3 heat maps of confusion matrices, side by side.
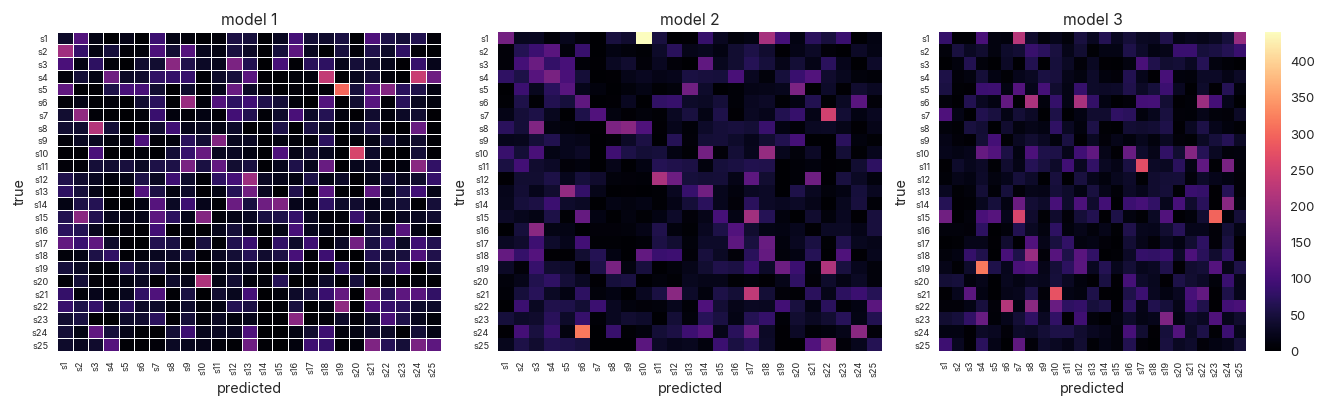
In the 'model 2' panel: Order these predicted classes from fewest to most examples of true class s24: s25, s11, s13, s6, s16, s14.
s25, s11, s16, s13, s14, s6
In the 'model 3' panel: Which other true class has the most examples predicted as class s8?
s6
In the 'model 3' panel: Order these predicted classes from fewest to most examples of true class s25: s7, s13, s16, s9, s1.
s13, s9, s16, s1, s7
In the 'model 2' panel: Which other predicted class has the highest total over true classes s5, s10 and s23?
s18
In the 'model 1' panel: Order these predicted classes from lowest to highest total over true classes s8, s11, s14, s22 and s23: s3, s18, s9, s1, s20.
s20, s1, s18, s9, s3
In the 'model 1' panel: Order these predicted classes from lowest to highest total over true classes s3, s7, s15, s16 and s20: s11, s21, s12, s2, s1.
s11, s21, s1, s12, s2
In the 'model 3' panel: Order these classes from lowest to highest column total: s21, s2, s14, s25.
s2, s14, s25, s21
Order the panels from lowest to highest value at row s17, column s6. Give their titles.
model 1, model 3, model 2
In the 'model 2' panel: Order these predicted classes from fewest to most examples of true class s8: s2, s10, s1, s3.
s2, s1, s10, s3
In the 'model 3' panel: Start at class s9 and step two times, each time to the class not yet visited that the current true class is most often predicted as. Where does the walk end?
s7
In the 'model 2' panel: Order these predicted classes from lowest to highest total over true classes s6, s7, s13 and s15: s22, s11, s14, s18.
s11, s18, s14, s22
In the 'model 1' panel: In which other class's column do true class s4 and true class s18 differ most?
s24
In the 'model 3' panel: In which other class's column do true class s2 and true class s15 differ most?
s23
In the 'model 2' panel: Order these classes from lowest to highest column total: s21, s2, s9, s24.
s9, s24, s21, s2
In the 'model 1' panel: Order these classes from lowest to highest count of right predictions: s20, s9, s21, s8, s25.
s20, s9, s8, s25, s21
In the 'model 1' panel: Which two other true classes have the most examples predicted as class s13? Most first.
s12, s25
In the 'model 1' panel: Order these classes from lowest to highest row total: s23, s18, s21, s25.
s23, s18, s25, s21
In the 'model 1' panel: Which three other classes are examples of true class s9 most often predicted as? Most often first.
s11, s6, s18
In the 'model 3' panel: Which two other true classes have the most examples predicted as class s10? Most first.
s21, s22
